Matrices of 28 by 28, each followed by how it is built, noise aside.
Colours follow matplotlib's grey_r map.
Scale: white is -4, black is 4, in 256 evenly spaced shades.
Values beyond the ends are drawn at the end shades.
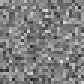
noise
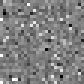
sparse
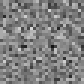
repeating columns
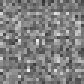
blocks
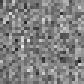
blocks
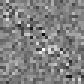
banded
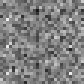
repeating rows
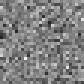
noise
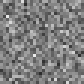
noise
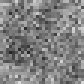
smooth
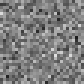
noise
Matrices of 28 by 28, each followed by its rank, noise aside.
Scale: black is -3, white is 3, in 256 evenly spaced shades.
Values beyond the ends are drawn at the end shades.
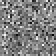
seven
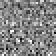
eight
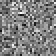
seven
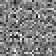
six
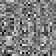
five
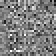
seven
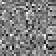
five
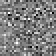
five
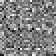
seven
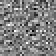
five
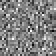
eight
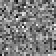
eight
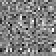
seven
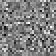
six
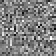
eight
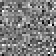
six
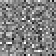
five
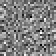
six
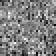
eight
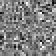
five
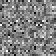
eight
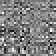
five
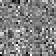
six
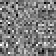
five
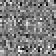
five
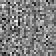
eight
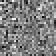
eight
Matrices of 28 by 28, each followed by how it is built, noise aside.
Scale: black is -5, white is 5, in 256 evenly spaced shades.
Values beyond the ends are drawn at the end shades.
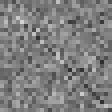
diagonal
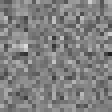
low rank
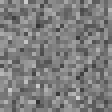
repeating rows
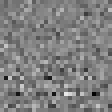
uneven rows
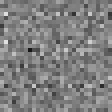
uneven rows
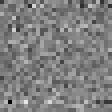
uneven rows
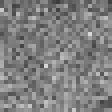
smooth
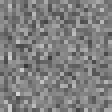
repeating rows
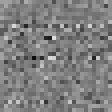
uneven rows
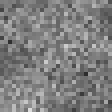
smooth
